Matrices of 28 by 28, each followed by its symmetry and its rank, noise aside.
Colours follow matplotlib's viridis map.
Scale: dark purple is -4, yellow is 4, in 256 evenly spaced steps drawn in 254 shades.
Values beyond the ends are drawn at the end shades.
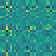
no symmetry, rank two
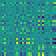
antisymmetric, rank two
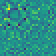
symmetric, rank four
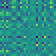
symmetric, rank two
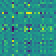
antisymmetric, rank two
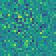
antisymmetric, rank four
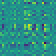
no symmetry, rank two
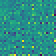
antisymmetric, rank four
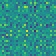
no symmetry, rank three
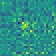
symmetric, rank four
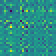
symmetric, rank two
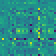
no symmetry, rank three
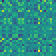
no symmetry, rank three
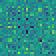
symmetric, rank four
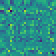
symmetric, rank four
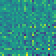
no symmetry, rank four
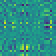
antisymmetric, rank two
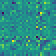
symmetric, rank three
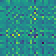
symmetric, rank three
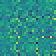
antisymmetric, rank four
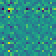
no symmetry, rank two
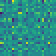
antisymmetric, rank two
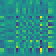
no symmetry, rank two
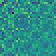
symmetric, rank three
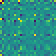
symmetric, rank two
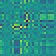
antisymmetric, rank two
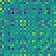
symmetric, rank three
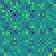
symmetric, rank three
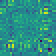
symmetric, rank four
